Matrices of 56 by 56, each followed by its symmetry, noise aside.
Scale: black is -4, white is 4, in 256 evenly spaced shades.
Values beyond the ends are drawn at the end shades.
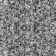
mirrored top to bottom.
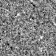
symmetric across the other diagonal.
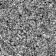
symmetric across the other diagonal.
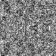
mirrored top to bottom.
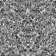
mirrored left to right.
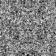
mirrored left to right.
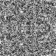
mirrored top to bottom.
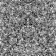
mirrored left to right.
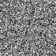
same after a half turn.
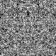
mirrored left to right.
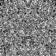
mirrored left to right.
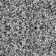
mirrored top to bottom.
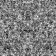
mirrored left to right.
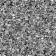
same after a half turn.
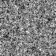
same after a half turn.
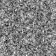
same after a half turn.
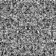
mirrored left to right.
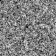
symmetric.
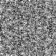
mirrored top to bottom.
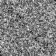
same after a half turn.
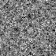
symmetric.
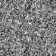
same after a half turn.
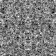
mirrored left to right.
